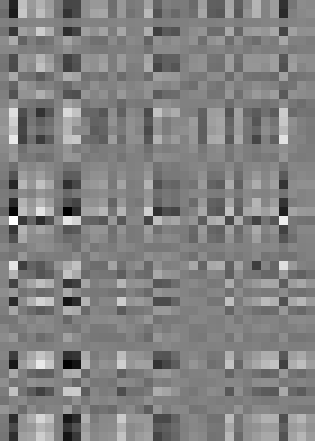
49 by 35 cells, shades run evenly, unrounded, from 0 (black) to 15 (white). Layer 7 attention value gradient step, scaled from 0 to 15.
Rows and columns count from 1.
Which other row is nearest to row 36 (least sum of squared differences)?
22
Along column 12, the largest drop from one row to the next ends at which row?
25
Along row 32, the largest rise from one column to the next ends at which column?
10
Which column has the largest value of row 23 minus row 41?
8
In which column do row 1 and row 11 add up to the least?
2
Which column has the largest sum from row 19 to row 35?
5
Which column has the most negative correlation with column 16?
19
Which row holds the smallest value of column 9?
41
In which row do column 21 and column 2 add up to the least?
24
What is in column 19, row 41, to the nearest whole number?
4
